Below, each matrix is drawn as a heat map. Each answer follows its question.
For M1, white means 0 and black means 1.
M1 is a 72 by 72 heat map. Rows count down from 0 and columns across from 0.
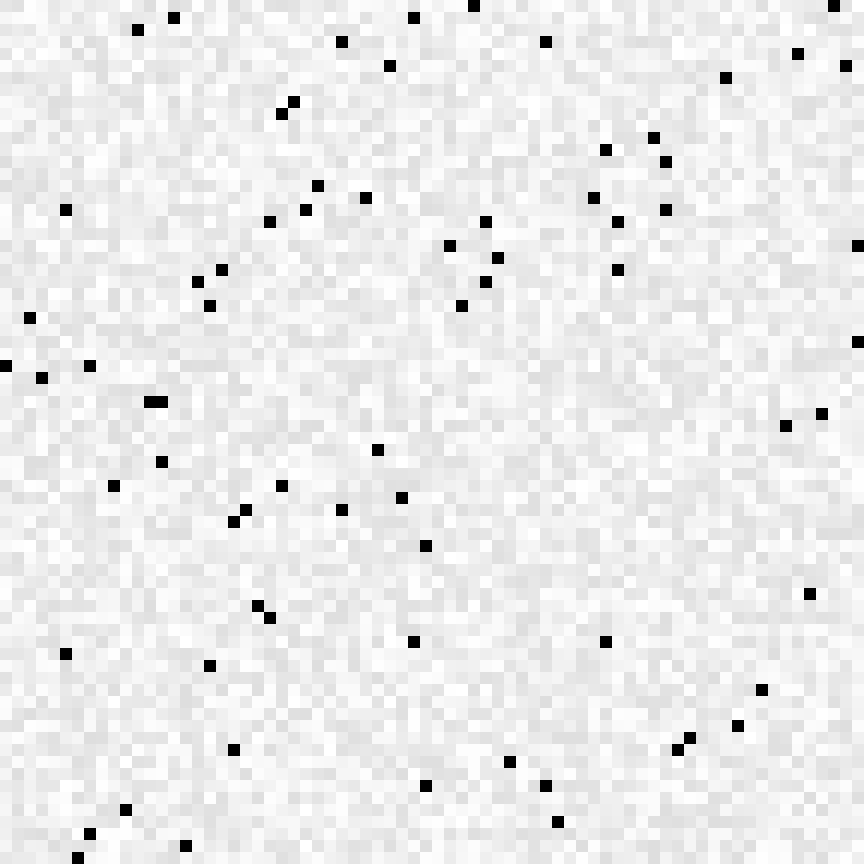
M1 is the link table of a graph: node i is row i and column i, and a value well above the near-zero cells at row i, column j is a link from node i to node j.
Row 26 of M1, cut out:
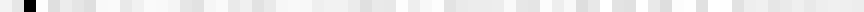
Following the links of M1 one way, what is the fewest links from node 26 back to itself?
7
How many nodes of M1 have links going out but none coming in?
6
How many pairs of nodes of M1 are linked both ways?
6
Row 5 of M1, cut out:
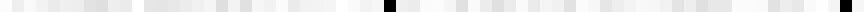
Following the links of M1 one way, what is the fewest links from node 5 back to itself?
7
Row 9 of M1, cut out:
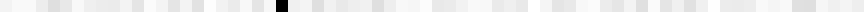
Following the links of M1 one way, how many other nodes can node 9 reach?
11
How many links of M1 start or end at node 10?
1
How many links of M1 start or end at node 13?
3
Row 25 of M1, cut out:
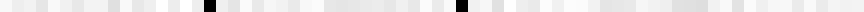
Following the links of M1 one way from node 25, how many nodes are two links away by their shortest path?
3
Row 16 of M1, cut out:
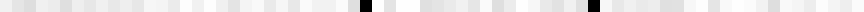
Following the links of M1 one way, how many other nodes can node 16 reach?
8
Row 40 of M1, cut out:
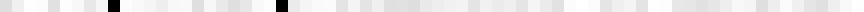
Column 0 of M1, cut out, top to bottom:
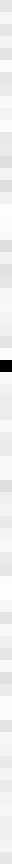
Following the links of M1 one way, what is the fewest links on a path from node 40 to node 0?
4
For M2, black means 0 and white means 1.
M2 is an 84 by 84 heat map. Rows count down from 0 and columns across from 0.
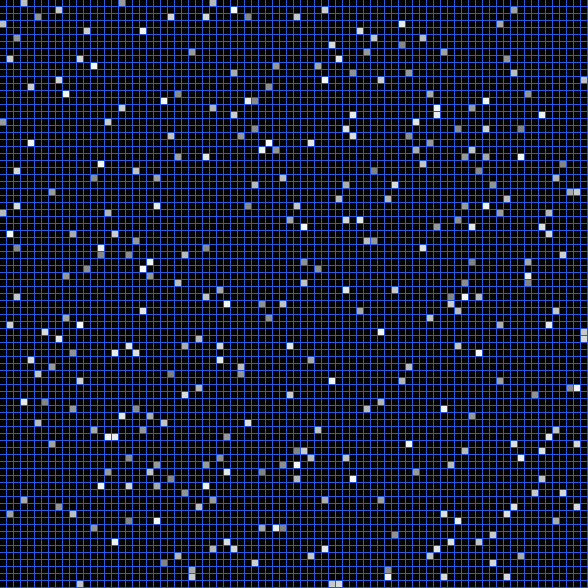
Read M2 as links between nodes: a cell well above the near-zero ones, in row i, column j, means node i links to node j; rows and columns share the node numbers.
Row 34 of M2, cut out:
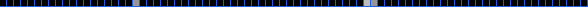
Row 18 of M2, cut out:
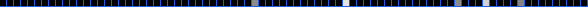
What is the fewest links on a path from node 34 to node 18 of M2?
6
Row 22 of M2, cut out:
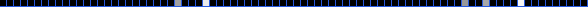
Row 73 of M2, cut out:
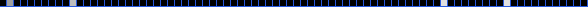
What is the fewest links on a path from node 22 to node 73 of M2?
6
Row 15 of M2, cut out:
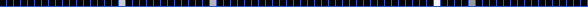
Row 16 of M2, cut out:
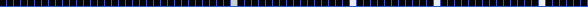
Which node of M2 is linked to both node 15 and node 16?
node 62
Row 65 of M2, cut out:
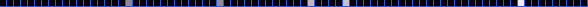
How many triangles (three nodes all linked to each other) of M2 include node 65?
3
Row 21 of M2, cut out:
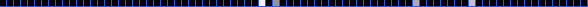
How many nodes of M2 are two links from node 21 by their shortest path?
6
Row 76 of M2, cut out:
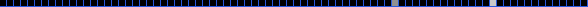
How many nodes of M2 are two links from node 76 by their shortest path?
3
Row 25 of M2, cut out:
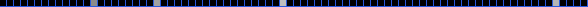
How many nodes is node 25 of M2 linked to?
4
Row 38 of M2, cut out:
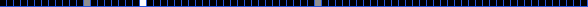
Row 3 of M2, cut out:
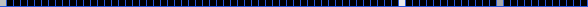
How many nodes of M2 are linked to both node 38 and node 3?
0
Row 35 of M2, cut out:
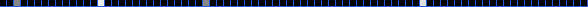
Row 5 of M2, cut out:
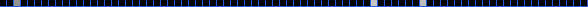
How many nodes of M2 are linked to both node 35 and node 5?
2
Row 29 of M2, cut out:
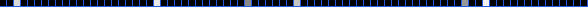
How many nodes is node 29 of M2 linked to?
6
